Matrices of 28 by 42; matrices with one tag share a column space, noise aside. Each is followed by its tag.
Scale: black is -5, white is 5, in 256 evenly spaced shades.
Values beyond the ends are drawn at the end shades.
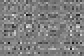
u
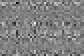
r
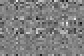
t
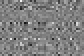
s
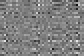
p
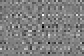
u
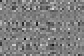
s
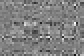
r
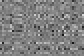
u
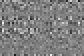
t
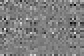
t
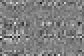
r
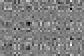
s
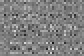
u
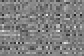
u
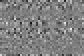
t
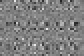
s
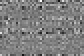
t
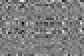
t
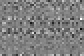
t
